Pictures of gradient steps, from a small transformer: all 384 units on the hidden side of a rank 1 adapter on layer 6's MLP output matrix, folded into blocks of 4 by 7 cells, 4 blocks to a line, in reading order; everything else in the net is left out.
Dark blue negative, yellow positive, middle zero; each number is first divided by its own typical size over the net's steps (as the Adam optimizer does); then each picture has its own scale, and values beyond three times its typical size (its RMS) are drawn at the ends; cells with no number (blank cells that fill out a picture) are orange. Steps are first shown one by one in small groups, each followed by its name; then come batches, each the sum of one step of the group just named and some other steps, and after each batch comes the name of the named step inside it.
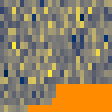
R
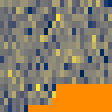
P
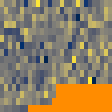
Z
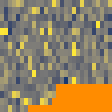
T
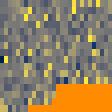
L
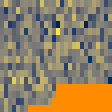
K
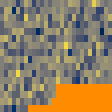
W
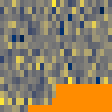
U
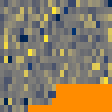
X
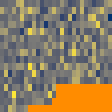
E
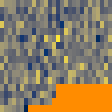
X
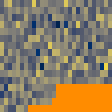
K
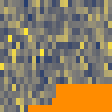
Z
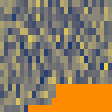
Z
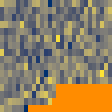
Z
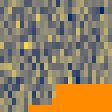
U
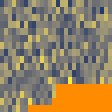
U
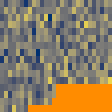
L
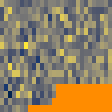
X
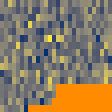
X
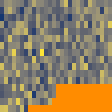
U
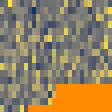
P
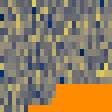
P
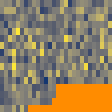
E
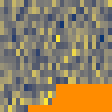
T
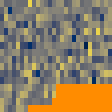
Z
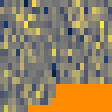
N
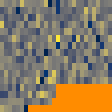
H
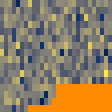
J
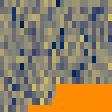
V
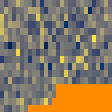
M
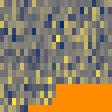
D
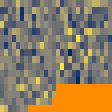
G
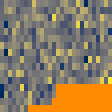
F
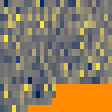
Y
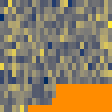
Y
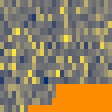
G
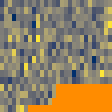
V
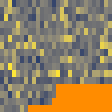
J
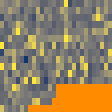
G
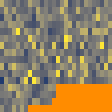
Y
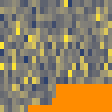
N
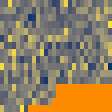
H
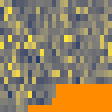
J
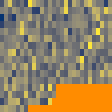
N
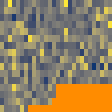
M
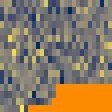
H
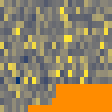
G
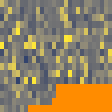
G
